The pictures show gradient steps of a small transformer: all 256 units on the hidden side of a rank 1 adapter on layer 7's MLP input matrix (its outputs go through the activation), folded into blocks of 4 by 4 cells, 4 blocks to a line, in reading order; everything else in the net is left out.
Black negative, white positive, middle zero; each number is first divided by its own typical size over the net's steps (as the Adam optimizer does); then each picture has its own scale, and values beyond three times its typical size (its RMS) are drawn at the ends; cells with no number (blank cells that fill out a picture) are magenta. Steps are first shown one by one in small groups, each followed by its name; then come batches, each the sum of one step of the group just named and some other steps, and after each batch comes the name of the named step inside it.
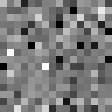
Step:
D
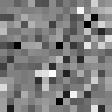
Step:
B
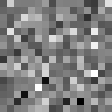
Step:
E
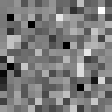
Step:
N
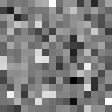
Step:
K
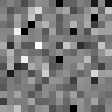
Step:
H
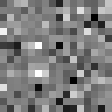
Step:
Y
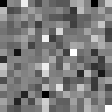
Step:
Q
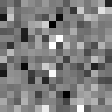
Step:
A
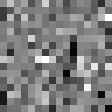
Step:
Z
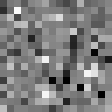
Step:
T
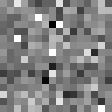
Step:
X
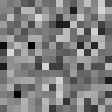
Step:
D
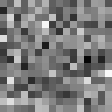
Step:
A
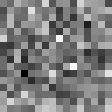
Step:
A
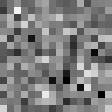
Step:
T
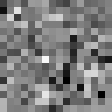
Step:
T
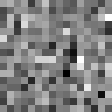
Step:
Z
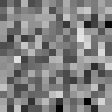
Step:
Y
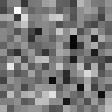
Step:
T
